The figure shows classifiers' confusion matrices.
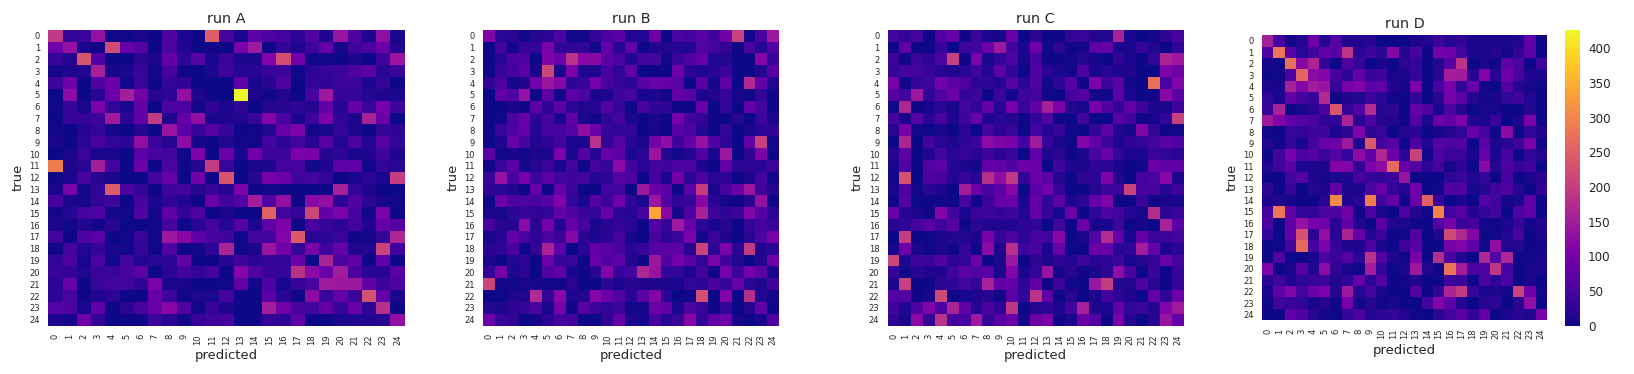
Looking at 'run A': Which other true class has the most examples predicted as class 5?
1
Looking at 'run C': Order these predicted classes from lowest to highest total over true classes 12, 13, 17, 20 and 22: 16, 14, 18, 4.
16, 14, 4, 18
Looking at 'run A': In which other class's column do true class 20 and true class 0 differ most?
11
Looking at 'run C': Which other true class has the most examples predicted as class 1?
12
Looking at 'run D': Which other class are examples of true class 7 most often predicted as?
0
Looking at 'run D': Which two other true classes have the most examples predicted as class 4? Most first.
2, 3
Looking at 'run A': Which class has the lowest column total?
5
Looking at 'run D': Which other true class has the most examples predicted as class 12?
11
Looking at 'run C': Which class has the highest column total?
10
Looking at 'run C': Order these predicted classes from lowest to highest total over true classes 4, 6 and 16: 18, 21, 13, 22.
21, 18, 13, 22
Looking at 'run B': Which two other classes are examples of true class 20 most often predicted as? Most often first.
13, 14
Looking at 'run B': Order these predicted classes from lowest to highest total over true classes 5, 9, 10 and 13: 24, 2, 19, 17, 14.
24, 19, 2, 17, 14
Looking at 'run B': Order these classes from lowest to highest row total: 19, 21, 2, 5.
21, 5, 19, 2
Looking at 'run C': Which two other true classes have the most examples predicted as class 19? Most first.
0, 20
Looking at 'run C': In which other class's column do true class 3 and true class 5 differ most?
2
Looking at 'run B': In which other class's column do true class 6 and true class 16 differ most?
3
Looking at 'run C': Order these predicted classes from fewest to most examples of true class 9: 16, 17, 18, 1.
18, 17, 16, 1
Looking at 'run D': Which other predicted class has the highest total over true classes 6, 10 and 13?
9
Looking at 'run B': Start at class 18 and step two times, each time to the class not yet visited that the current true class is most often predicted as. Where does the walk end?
4
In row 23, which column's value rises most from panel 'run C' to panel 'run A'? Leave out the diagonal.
15
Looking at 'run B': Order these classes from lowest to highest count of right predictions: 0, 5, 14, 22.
5, 0, 14, 22
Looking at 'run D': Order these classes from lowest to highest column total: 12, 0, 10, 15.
12, 0, 10, 15
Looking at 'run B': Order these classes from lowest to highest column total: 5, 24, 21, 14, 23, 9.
21, 24, 9, 23, 5, 14
